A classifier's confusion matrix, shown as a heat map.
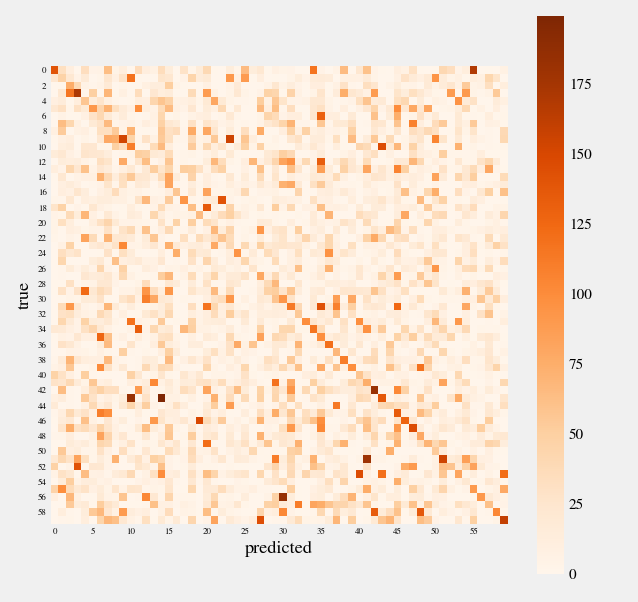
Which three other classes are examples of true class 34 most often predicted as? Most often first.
11, 41, 17
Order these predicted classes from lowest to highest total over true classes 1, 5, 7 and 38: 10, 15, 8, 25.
8, 25, 10, 15
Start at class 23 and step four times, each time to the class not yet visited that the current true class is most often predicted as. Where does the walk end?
37
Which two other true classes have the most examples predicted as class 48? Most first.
58, 39
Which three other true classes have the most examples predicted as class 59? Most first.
53, 55, 16
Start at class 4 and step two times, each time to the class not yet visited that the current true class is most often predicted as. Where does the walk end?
40
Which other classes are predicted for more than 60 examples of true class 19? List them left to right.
4, 36, 46
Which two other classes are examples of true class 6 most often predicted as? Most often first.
35, 45
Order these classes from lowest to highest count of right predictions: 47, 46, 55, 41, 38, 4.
4, 41, 55, 38, 46, 47
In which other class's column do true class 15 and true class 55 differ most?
1
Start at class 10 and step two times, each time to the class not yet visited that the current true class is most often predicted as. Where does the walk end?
14
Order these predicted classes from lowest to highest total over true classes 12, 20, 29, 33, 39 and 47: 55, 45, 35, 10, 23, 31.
55, 23, 10, 45, 31, 35
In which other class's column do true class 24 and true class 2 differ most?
36
